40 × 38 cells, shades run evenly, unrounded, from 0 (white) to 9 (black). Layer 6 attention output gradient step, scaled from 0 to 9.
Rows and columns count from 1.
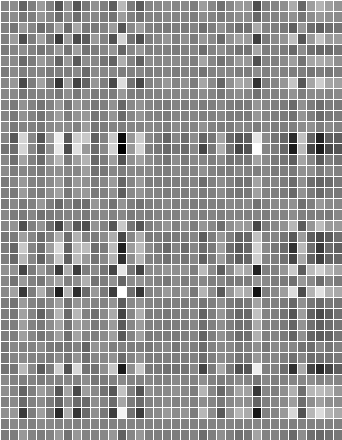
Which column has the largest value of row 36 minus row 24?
29
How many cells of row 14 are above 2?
32
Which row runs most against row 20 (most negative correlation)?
39
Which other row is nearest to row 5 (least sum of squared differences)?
40
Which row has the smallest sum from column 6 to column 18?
13
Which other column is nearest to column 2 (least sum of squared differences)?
19
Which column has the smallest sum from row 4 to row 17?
7
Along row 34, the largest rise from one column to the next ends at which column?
14
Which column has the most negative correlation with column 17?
12
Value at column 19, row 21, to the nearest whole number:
4
